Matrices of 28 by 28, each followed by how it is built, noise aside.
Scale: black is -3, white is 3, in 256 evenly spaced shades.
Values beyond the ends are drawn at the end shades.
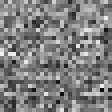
blocks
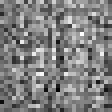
blocks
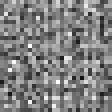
blocks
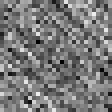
Toeplitz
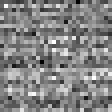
blocks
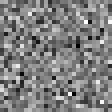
noise
